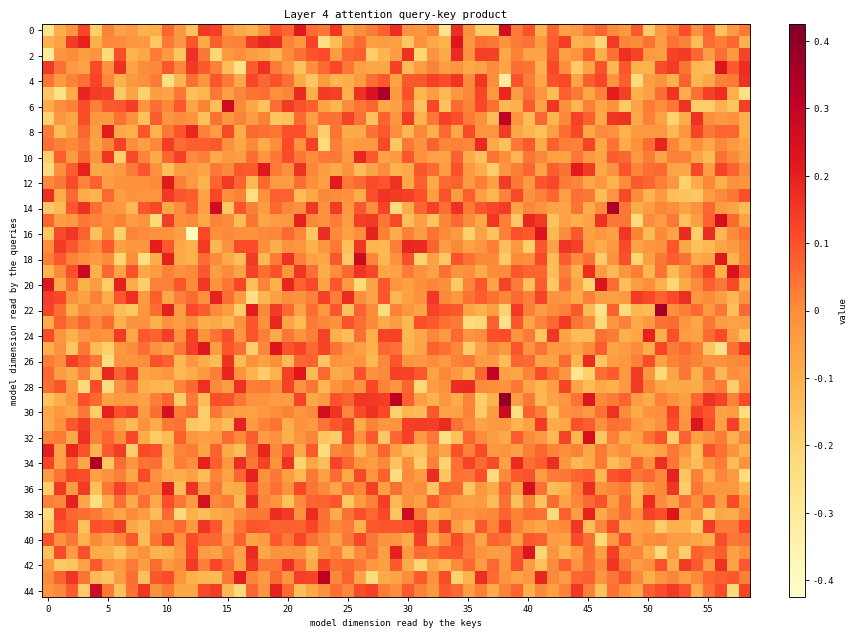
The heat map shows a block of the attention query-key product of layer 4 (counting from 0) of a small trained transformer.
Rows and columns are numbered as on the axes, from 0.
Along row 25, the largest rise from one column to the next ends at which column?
57
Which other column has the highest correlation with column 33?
31
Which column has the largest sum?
3
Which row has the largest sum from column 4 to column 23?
39
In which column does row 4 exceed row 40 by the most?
46
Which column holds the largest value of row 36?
40
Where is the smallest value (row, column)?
16, 12
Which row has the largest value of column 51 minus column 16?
22
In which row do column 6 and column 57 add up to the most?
20
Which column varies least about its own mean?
43
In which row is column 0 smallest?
2
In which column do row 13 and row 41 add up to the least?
53
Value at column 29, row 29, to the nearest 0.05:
0.3
